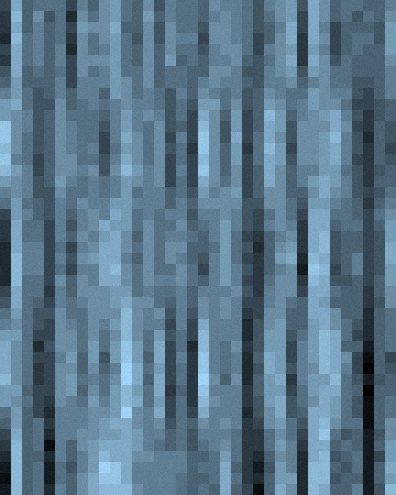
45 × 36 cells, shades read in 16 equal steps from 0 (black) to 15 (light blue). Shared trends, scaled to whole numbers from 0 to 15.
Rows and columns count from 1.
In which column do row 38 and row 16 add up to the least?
34
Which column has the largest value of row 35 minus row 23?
1
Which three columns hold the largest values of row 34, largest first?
12, 19, 30
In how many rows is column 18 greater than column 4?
1
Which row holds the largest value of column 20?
10
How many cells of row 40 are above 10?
7
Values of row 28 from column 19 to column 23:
10 9 10 9 5
